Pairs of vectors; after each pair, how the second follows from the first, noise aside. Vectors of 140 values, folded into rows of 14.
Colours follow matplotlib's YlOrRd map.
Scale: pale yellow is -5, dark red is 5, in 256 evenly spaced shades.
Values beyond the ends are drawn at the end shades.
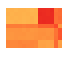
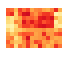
wrapped around, negated, scaled up.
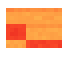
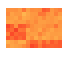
shrunk.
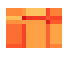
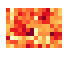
wrapped around, negated, scaled up.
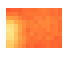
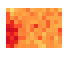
negated.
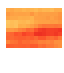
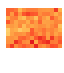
wrapped around, partly zeroed.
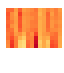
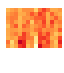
negated.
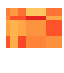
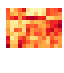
scaled up.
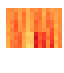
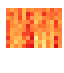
negated.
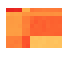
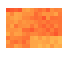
shrunk.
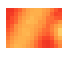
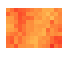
reversed, shrunk.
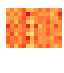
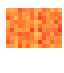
reversed, shrunk.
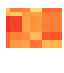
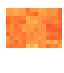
reversed, shrunk.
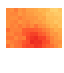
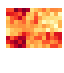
wrapped around, negated, scaled up.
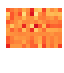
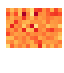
negated.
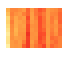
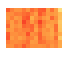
reversed, shrunk.
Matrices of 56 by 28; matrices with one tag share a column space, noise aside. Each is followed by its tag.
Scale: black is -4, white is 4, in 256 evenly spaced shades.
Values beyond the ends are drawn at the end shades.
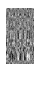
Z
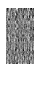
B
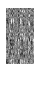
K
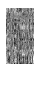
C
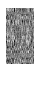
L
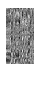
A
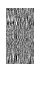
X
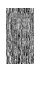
C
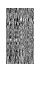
X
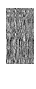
K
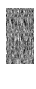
K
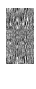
X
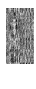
C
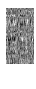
K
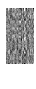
B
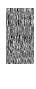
L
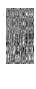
Z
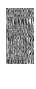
K
